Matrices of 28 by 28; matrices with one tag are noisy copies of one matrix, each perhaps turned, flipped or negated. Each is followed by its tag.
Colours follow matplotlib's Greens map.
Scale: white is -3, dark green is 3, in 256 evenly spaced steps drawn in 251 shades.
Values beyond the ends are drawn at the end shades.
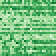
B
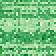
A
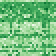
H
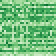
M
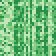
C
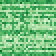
M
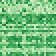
C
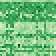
H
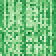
M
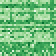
C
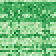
H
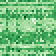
A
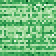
M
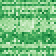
A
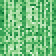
M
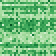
A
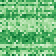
A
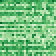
B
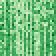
B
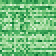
M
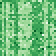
A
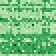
H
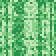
A
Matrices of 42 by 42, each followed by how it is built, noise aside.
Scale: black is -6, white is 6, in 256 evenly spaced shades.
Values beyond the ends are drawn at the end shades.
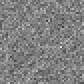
Hankel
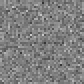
noise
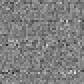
uneven rows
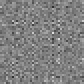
low rank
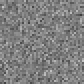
noise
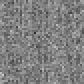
blocks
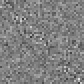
banded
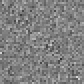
banded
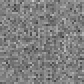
blocks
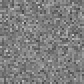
noise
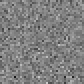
uneven rows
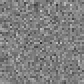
low rank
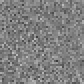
lower triangular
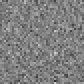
low rank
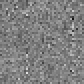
uneven columns
